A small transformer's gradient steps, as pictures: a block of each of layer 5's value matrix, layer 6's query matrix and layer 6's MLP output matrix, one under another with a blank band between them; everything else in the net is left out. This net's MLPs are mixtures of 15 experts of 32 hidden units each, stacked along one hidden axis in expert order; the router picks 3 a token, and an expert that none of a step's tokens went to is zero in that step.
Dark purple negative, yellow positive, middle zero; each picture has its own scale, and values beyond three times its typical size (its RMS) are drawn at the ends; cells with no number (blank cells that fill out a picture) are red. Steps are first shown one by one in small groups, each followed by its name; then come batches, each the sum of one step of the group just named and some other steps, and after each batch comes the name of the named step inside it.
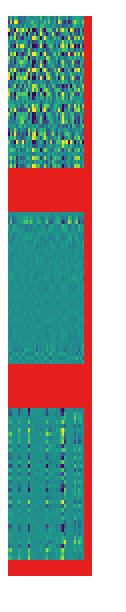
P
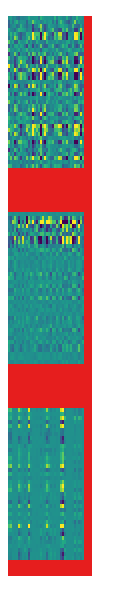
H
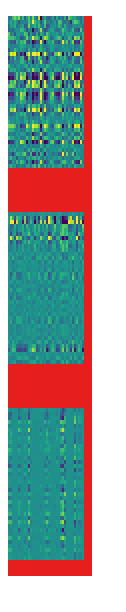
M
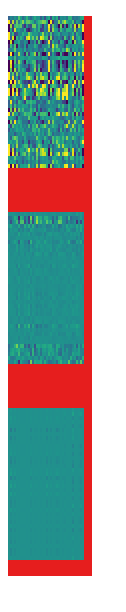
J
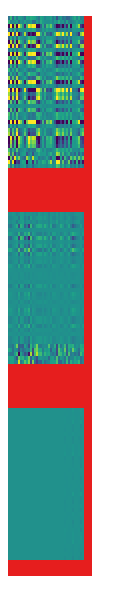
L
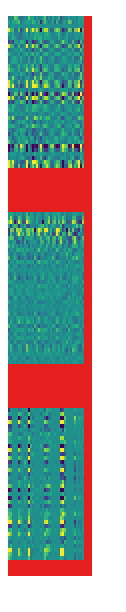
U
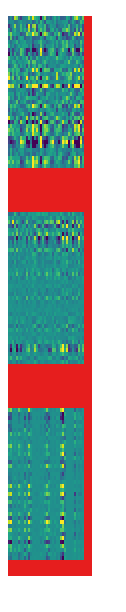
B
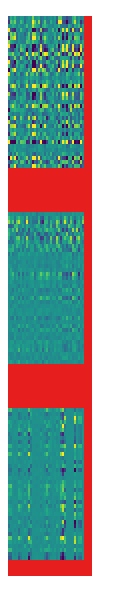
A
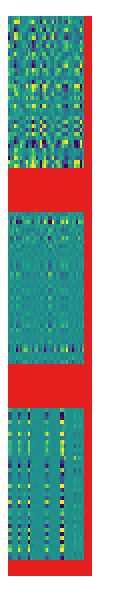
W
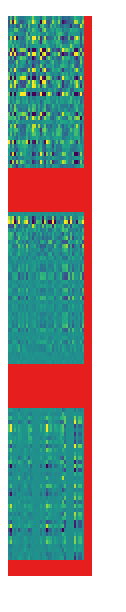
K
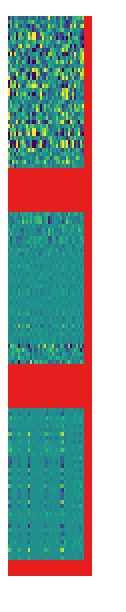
P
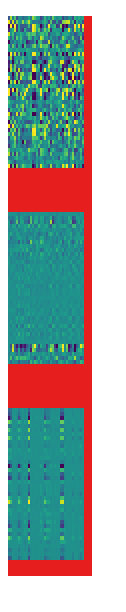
J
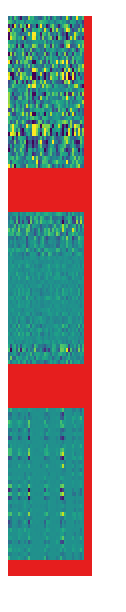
B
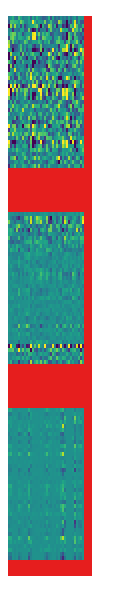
A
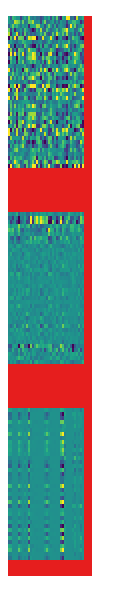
W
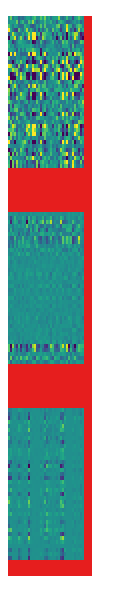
H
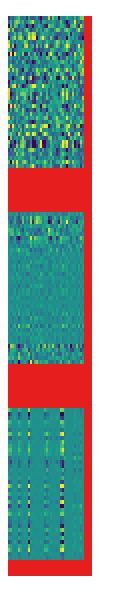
W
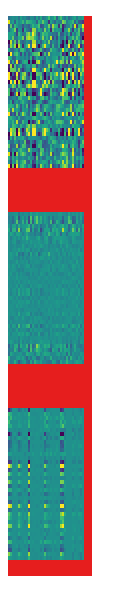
J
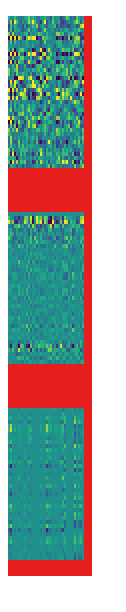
K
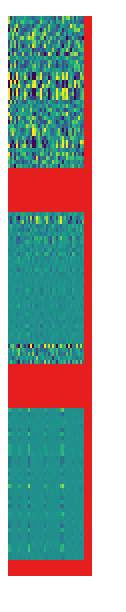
J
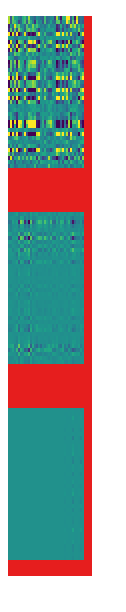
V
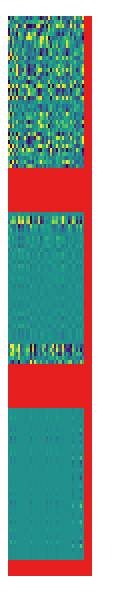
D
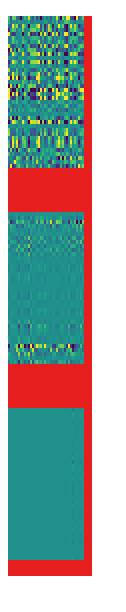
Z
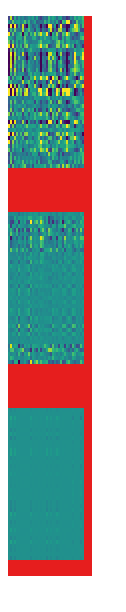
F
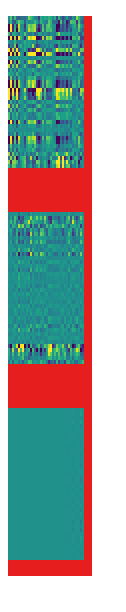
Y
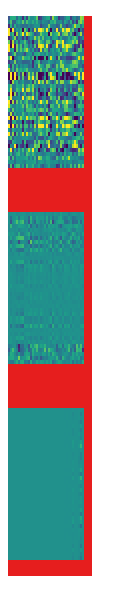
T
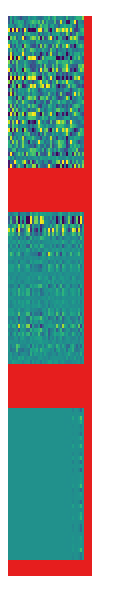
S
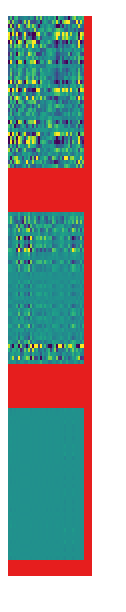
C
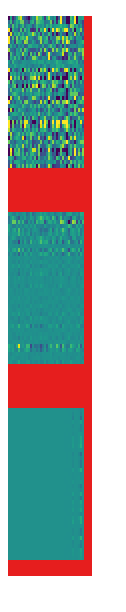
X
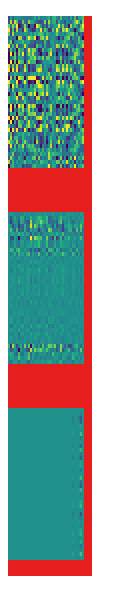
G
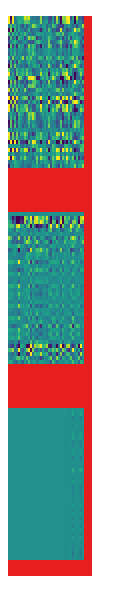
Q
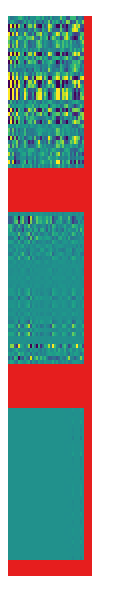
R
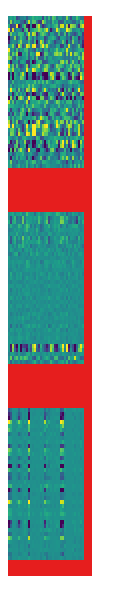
T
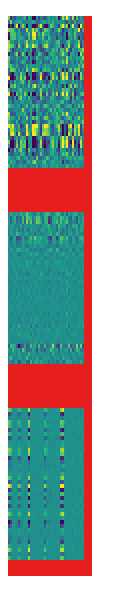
F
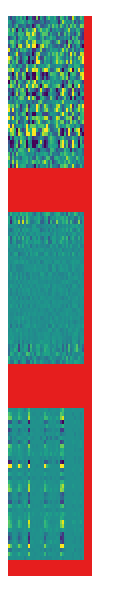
T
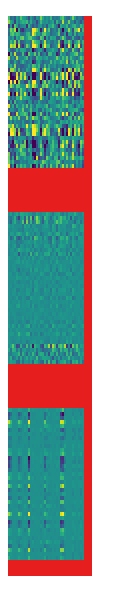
R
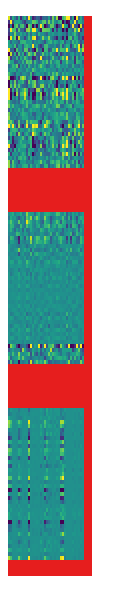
Y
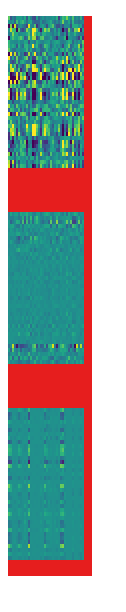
R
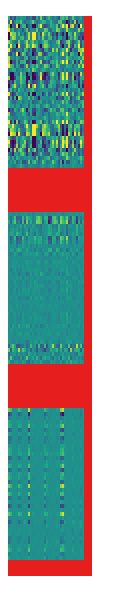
X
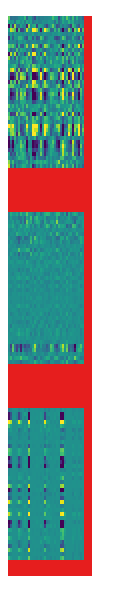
Y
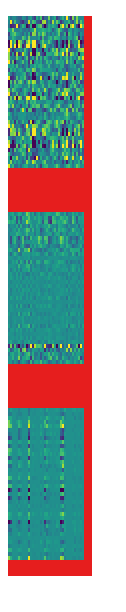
C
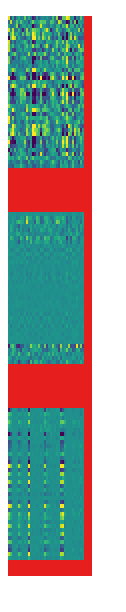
T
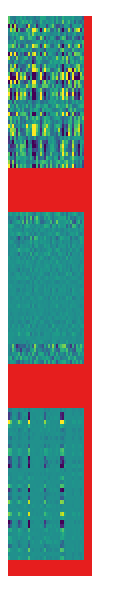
R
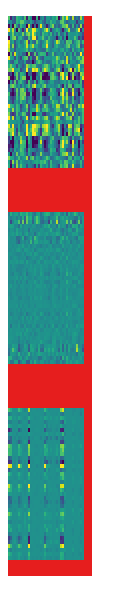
T
